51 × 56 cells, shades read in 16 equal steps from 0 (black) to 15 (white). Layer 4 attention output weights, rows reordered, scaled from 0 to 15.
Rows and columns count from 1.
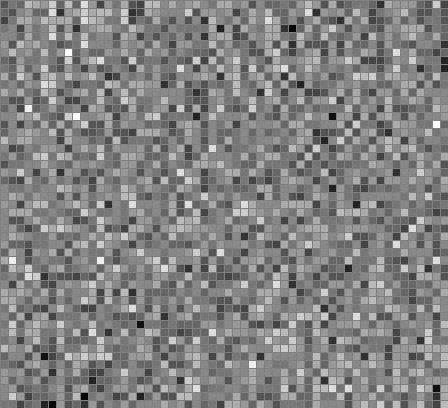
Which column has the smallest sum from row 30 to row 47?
7
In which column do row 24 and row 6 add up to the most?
11
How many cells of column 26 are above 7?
17
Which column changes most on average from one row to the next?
3
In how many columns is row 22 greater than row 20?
26
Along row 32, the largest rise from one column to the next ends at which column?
28
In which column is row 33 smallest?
51
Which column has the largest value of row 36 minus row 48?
12
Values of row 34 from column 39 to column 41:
9 8 5
